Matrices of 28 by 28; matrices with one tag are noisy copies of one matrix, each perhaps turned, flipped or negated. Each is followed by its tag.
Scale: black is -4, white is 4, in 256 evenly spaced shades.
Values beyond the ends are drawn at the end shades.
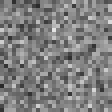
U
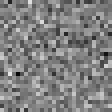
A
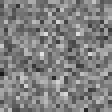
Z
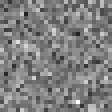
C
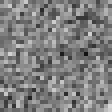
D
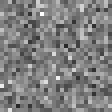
Z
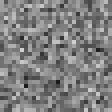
Z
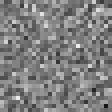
C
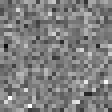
C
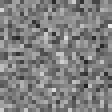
A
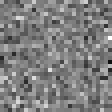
C
